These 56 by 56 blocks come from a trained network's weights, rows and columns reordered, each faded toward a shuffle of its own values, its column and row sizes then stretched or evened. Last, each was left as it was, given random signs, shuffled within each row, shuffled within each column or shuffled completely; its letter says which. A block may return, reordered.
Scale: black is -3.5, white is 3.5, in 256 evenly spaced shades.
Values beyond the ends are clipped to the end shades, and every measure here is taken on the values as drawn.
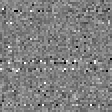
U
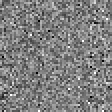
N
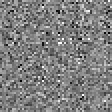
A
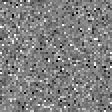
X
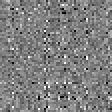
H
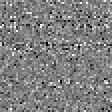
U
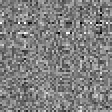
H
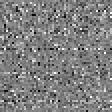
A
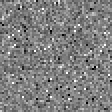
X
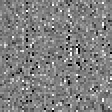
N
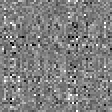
H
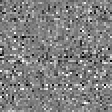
A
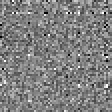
A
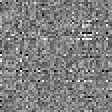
H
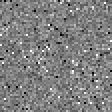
X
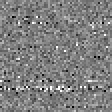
U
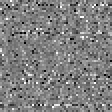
U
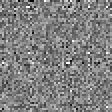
A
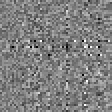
H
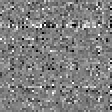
H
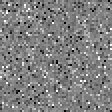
X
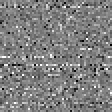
U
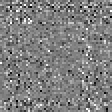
H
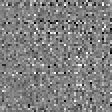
H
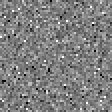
X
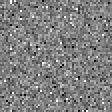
X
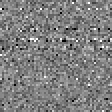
U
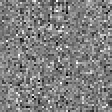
N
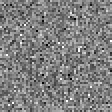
X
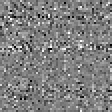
A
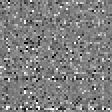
A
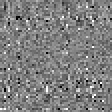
H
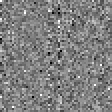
N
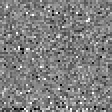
U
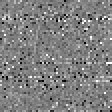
U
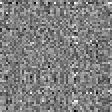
H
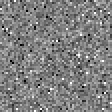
X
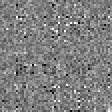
H
